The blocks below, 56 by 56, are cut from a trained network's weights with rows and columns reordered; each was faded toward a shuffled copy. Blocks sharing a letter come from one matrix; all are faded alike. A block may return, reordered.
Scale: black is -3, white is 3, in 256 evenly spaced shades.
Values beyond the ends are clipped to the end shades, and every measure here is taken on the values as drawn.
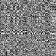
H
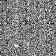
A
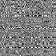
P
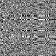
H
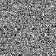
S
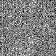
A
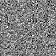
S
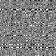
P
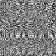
H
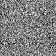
A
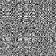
H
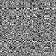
H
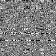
P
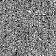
A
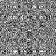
H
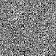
S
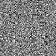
S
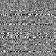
P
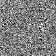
S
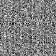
A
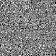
S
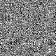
S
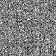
A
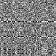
H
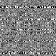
P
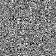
S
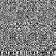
H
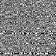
P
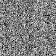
A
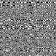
P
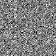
S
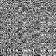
H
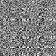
H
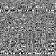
P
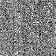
A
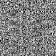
A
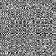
H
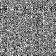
A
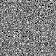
S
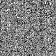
A
